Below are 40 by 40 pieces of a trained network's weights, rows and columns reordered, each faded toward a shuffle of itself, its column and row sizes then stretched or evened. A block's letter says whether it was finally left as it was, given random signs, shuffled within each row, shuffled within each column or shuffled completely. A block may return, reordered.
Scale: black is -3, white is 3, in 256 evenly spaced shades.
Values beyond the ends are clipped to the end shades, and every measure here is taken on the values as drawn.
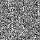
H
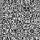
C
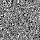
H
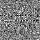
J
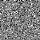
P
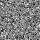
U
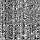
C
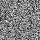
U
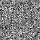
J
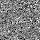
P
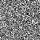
P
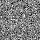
U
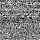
P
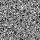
U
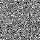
P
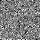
P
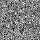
H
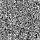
H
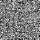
J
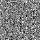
H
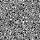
H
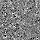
H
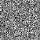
J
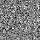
J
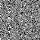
H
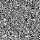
C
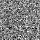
P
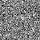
H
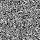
U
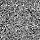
J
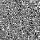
H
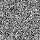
P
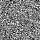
U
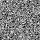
U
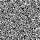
U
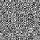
C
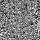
H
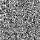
J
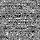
C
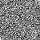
P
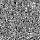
P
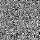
J
